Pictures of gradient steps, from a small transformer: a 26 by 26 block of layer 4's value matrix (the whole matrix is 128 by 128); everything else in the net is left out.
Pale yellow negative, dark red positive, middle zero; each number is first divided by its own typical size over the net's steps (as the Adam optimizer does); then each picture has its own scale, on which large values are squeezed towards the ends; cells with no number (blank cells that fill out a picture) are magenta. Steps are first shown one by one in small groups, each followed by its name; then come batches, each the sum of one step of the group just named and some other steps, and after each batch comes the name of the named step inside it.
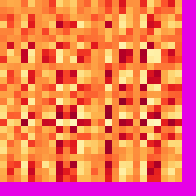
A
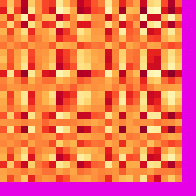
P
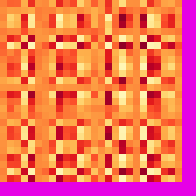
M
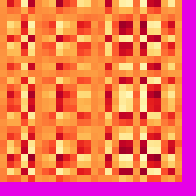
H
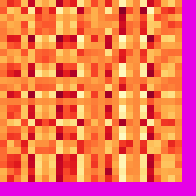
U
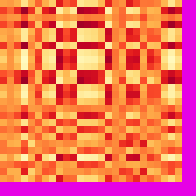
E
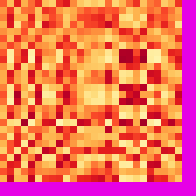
A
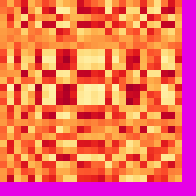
P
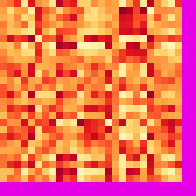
U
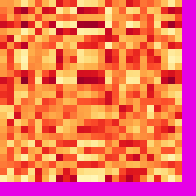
E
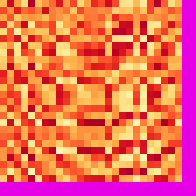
H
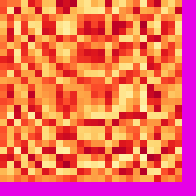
H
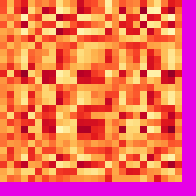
P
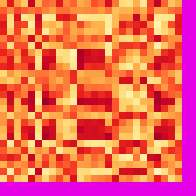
H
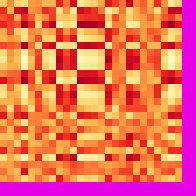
E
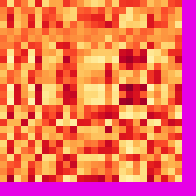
A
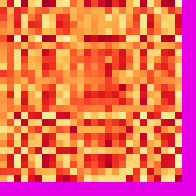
A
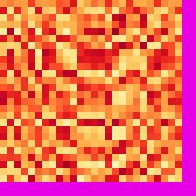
M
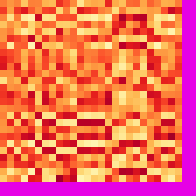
M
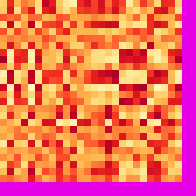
A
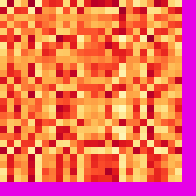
U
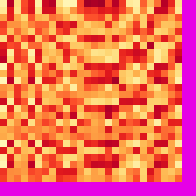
A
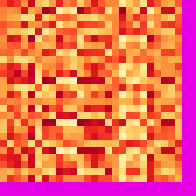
U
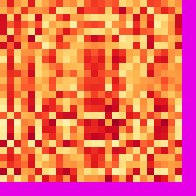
U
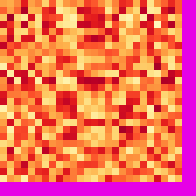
P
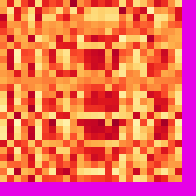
U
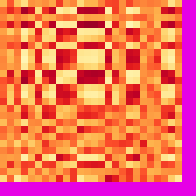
E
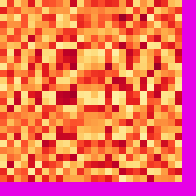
M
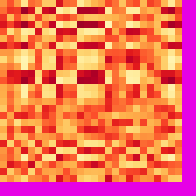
E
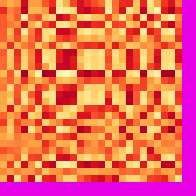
P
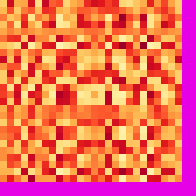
M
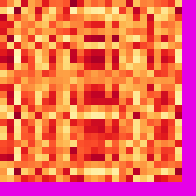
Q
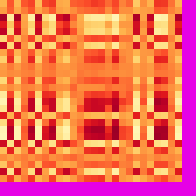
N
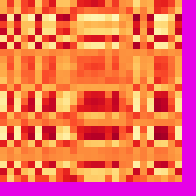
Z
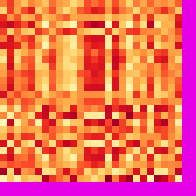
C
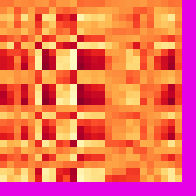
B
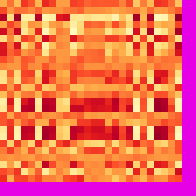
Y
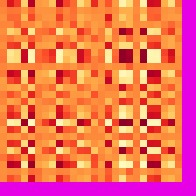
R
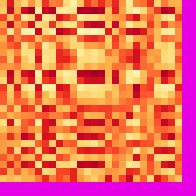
C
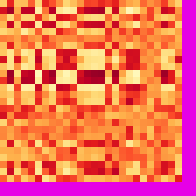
Y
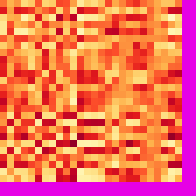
B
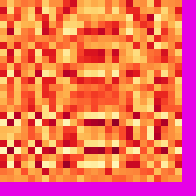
N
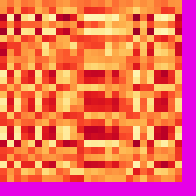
Y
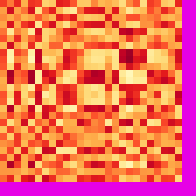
R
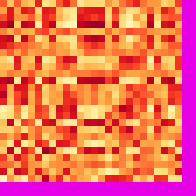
C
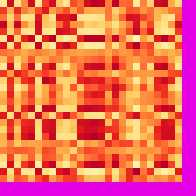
Z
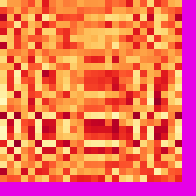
N
